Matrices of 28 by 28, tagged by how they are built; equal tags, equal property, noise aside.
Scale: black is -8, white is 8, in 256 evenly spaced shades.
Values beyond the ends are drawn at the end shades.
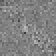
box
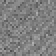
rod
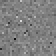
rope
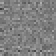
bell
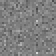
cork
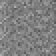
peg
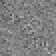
box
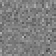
bell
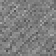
rod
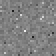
rope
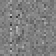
cork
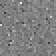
rope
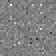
rope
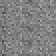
peg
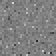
rope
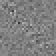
box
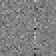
cork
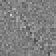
box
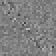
box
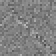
box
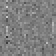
cork
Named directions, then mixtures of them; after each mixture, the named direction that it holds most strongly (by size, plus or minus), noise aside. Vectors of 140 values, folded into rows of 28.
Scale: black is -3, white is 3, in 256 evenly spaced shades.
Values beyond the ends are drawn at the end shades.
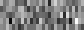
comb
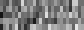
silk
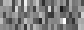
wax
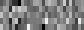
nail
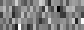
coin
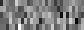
comb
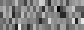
coin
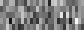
comb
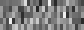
comb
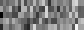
silk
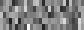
wax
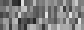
silk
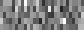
wax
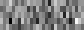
comb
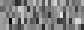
comb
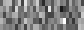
wax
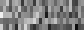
silk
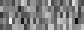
comb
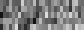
silk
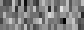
wax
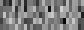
wax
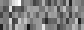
nail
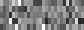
nail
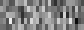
comb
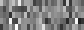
nail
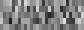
wax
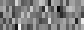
coin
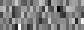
coin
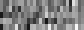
silk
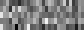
nail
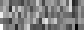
silk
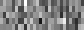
wax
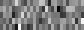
coin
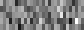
comb
